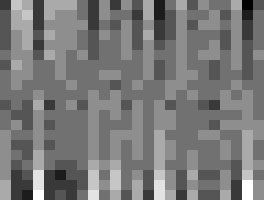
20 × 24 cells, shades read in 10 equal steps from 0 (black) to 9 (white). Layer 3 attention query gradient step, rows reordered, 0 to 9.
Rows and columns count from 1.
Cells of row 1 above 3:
15
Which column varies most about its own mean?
23
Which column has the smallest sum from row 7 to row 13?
20
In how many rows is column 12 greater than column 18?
6
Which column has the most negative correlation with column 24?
7
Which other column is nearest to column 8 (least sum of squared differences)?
19
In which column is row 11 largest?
4
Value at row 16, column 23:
6
